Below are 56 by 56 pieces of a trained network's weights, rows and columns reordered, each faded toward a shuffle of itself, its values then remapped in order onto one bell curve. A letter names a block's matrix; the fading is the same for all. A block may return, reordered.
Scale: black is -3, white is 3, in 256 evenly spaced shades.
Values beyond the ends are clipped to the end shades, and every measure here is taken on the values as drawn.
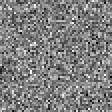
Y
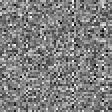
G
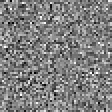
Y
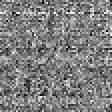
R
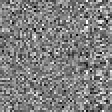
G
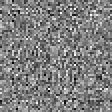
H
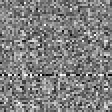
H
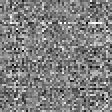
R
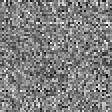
H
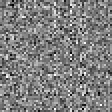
G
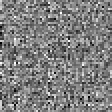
R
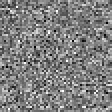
Y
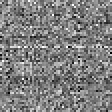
R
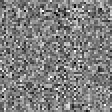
G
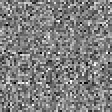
Y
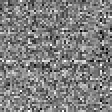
R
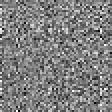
G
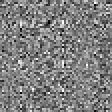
G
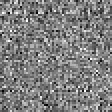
Y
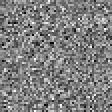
Y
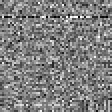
H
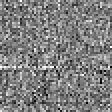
R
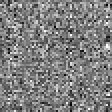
R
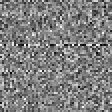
H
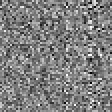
G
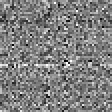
R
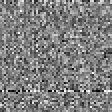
H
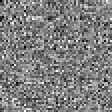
Y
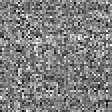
R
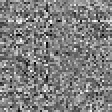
R
